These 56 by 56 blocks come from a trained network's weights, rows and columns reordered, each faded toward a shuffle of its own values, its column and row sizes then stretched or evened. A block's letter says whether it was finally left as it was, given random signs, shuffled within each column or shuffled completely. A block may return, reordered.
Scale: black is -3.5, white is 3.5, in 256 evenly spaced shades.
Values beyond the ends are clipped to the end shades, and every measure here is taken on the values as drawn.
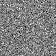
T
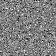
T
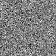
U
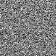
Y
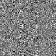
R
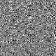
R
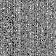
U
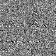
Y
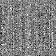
R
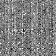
R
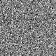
T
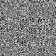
R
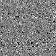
Y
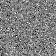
T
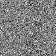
U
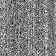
U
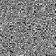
R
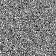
T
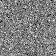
T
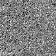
U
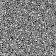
T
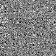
Y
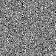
U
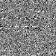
Y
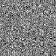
R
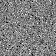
T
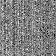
U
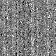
U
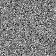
T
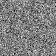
T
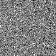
U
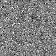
T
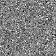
U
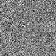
R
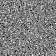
T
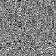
R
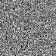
Y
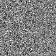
U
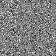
U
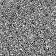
T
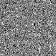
U
